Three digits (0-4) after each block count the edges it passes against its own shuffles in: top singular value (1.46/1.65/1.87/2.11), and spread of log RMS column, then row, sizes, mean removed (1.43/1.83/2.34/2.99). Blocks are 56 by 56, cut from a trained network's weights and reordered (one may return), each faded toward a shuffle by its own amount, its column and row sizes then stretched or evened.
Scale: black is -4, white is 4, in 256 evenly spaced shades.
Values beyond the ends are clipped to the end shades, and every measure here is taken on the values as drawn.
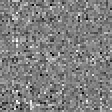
0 2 2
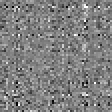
2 3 3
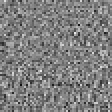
3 1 2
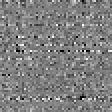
1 1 4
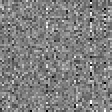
1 3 0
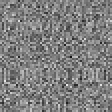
4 0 2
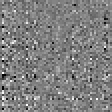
3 3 2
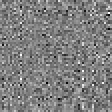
2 2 2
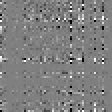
3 4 4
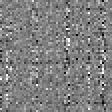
1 4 1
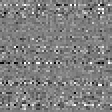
0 2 4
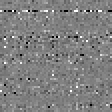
2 0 2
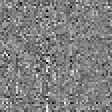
1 3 1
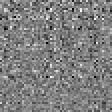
3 2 3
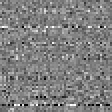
3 0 3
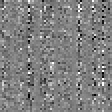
2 4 2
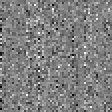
0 3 0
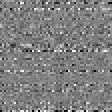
3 0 4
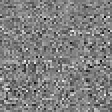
2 1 3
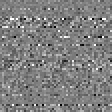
1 0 4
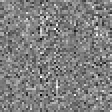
2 2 0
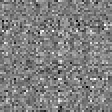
3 1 3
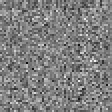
2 2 0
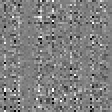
1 4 2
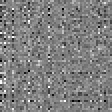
2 3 2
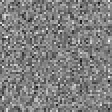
3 2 0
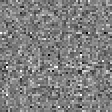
2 1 2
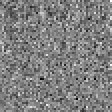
1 0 1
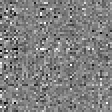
1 3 2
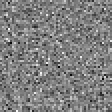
0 0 0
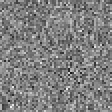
2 0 0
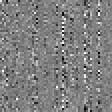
1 4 0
